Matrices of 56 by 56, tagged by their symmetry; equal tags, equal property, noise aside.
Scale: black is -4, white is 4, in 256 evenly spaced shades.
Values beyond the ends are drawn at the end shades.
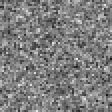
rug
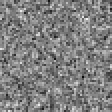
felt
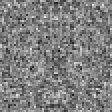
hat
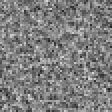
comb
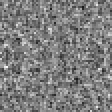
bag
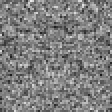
hat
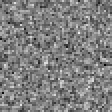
comb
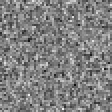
comb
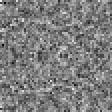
bag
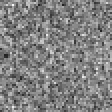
bag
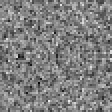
bag
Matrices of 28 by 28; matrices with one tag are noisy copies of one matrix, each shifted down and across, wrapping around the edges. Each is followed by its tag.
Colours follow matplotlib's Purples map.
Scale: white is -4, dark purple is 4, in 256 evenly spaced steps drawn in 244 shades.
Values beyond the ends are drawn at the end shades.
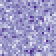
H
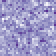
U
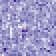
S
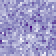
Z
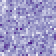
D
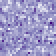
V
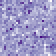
D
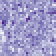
D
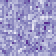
S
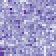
S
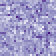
U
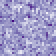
U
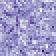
U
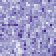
D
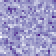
V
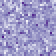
H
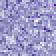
U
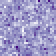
S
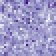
Z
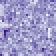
S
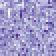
S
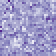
H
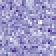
U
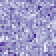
S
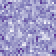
V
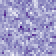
V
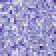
H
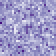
S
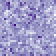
Z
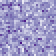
H
